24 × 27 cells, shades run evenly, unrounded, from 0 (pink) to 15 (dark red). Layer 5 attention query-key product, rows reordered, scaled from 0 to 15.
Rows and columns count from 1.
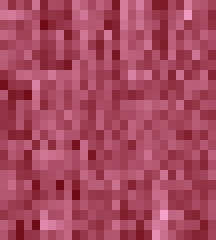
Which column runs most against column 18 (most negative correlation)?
20
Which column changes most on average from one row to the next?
4
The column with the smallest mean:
11
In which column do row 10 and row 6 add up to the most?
15
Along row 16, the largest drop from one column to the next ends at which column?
5
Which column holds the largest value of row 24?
3
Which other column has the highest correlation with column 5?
10
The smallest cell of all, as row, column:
22, 21
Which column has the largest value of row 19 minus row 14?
8
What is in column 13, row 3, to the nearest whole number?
7
